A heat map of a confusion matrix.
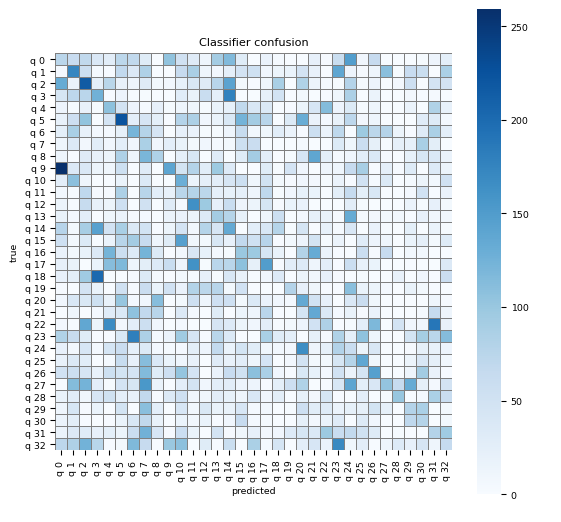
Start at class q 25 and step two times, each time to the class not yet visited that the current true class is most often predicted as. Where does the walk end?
q 30
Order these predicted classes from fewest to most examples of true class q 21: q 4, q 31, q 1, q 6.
q 1, q 4, q 31, q 6
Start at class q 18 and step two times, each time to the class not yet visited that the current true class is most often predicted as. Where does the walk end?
q 14
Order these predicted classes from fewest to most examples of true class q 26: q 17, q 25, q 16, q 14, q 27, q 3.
q 27, q 3, q 25, q 14, q 17, q 16
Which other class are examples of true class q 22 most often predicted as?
q 31
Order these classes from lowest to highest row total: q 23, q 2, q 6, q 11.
q 11, q 6, q 2, q 23
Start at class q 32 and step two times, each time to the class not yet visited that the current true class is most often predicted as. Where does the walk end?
q 6
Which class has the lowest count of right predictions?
q 18
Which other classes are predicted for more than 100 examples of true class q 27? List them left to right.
q 1, q 2, q 7, q 24, q 29
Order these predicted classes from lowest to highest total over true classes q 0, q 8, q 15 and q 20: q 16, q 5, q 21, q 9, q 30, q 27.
q 27, q 30, q 9, q 16, q 21, q 5
